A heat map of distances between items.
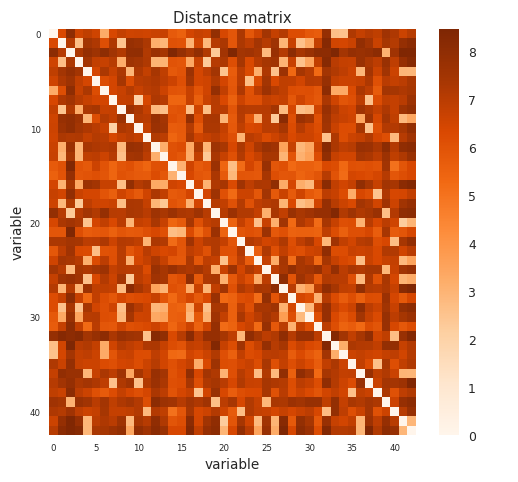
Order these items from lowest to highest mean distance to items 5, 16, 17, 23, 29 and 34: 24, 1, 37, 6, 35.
1, 6, 35, 24, 37
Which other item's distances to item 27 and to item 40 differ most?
32
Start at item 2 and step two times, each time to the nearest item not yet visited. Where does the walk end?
39
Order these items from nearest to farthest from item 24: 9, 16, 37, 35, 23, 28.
9, 28, 23, 35, 37, 16
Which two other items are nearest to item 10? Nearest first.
7, 37
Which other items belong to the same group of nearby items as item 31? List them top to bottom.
28
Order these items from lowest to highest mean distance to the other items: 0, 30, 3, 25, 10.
30, 3, 0, 10, 25
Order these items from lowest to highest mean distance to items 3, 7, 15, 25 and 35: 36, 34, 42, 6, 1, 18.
18, 1, 34, 6, 36, 42
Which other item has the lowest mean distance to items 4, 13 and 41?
20
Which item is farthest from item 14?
2
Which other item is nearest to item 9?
26
